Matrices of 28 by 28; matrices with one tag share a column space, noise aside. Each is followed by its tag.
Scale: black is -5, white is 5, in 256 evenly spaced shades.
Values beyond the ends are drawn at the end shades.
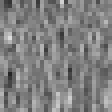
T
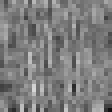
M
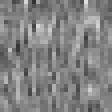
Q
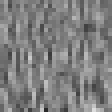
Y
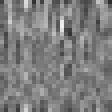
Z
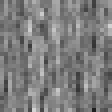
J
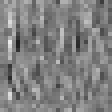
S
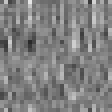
S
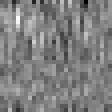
Z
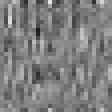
S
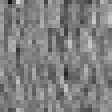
S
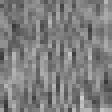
Y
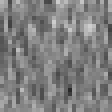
Q
